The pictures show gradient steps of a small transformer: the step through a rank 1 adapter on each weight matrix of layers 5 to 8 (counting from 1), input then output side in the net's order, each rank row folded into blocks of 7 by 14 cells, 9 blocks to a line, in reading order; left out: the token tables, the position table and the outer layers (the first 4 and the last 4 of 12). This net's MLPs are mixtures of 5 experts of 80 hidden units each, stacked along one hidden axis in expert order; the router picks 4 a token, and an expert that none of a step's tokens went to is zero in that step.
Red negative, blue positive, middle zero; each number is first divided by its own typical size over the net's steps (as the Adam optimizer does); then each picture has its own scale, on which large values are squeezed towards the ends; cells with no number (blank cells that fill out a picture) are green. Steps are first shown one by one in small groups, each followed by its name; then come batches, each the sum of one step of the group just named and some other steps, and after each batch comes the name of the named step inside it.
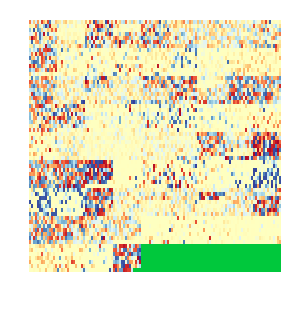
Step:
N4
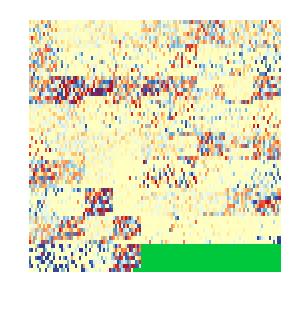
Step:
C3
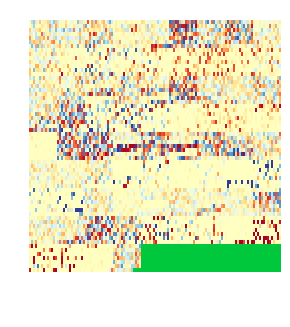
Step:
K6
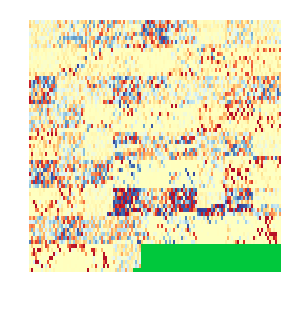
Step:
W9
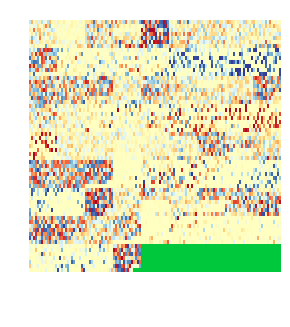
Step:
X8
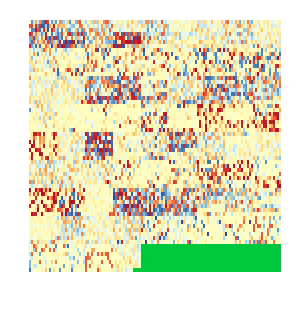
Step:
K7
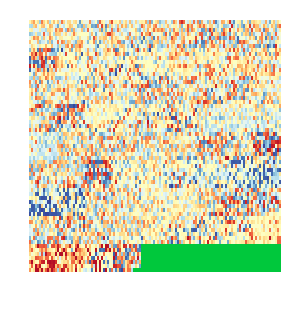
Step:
N4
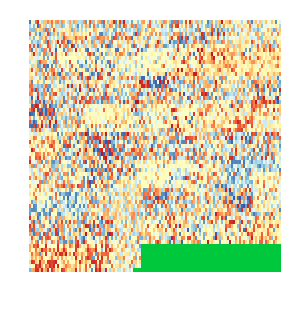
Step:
K7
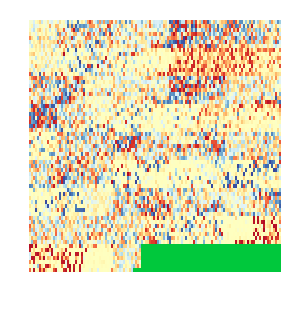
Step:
K6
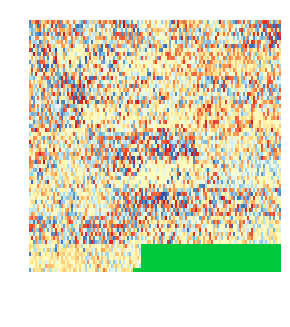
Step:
K7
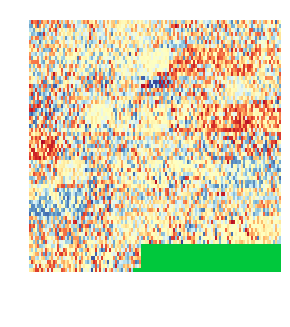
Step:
C3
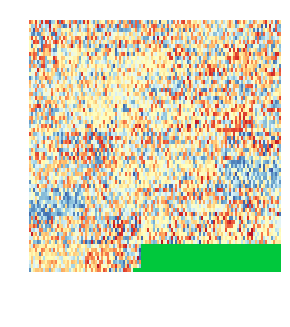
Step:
N4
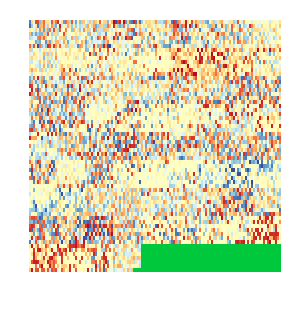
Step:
K6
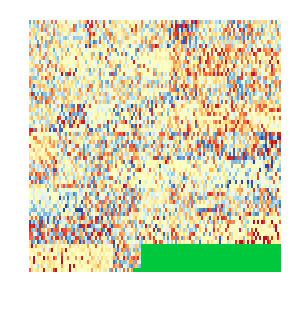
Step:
K6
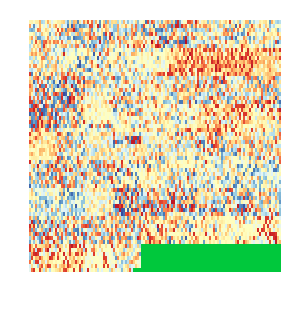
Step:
W9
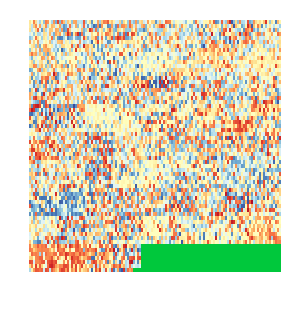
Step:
K7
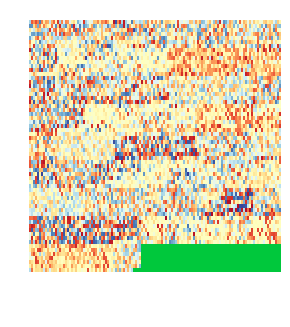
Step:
W9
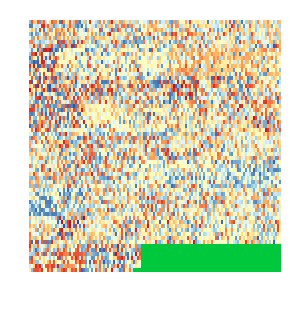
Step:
C3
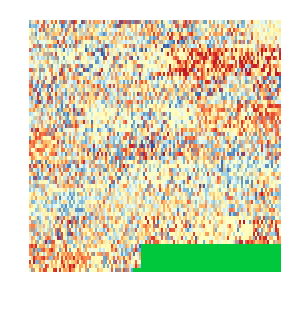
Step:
K6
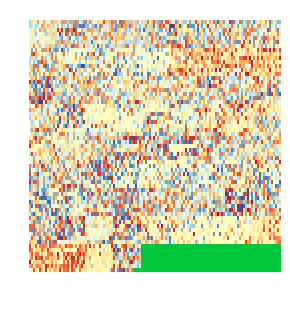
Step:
W9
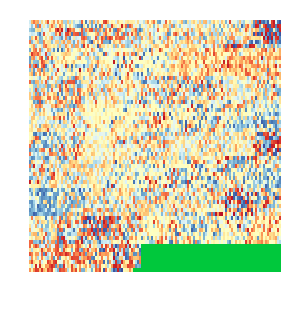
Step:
C3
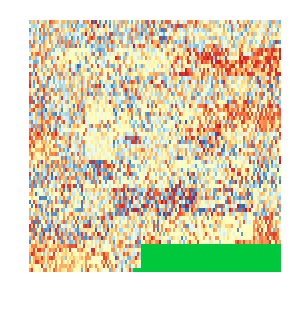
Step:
W9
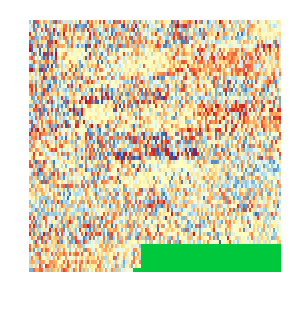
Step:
K7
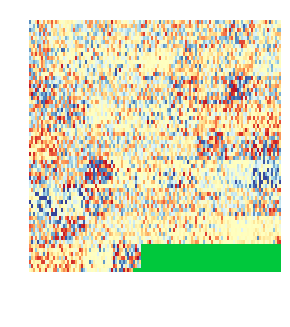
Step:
N4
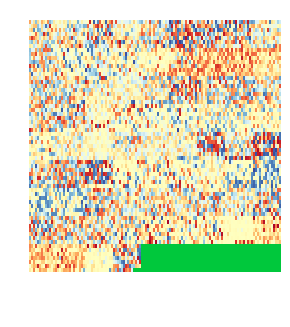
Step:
N4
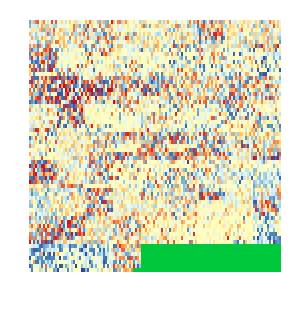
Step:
C3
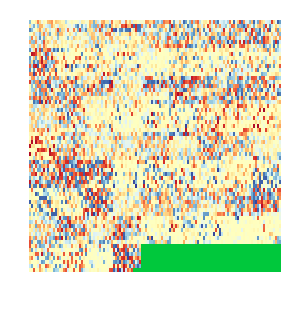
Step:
C3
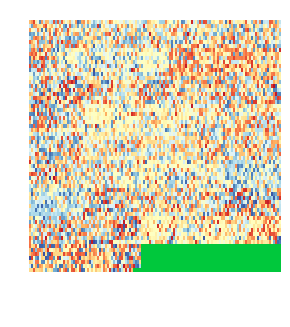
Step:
C3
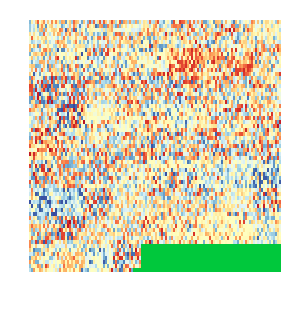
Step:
C3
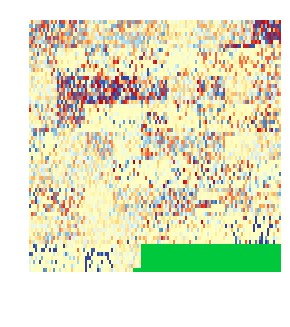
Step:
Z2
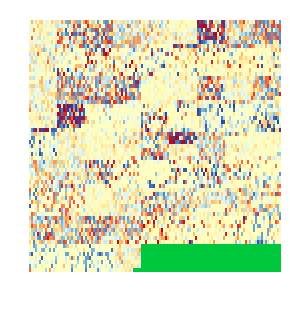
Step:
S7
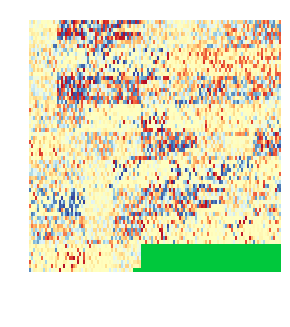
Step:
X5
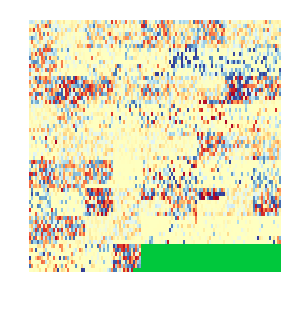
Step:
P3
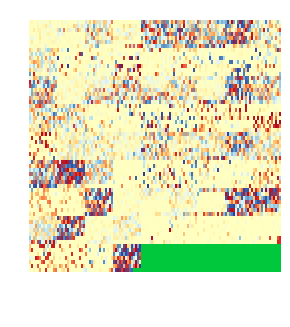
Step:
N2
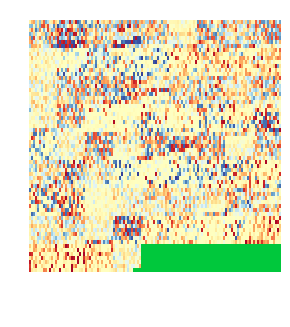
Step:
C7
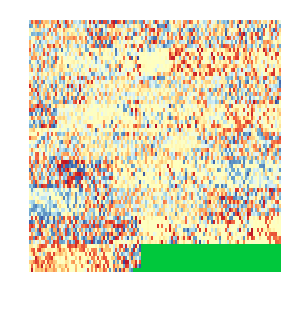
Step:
N2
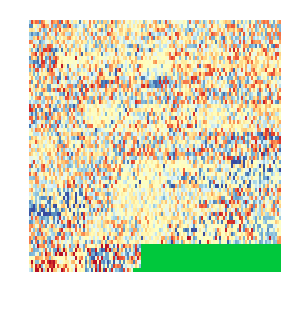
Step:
Z2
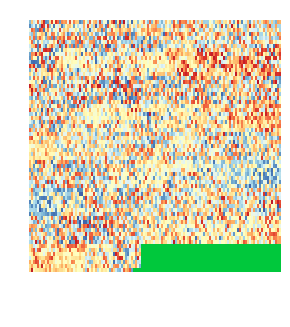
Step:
Z2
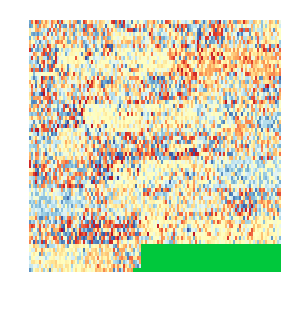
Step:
S7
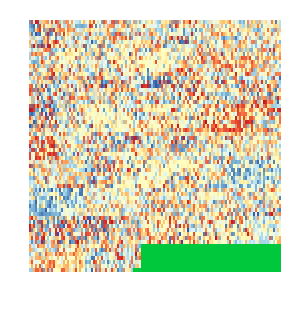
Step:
Z2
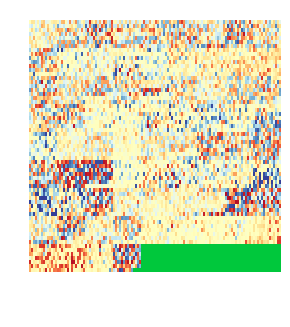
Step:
C7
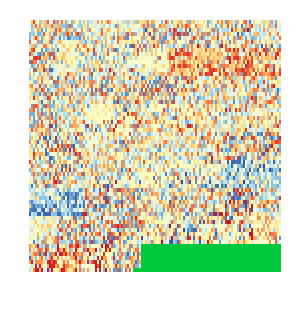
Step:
X5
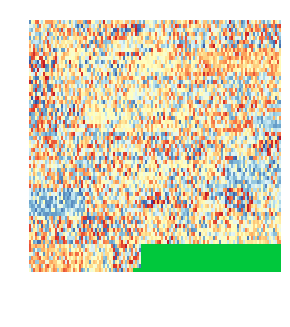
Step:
P3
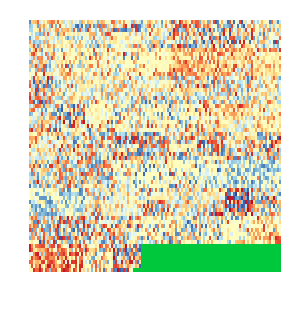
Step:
N2
